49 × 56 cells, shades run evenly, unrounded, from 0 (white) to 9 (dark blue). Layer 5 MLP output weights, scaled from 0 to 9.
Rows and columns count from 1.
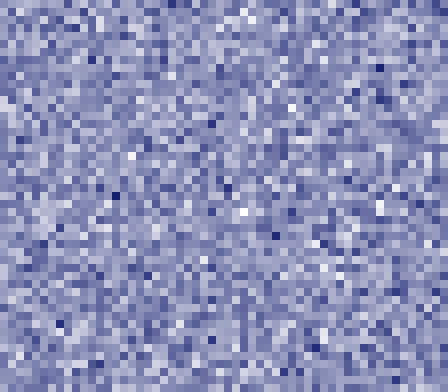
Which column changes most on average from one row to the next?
45
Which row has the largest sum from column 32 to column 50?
19
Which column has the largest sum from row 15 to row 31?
55
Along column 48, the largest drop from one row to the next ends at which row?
26
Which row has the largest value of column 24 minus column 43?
44
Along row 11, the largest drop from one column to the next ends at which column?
35
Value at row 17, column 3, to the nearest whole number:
4
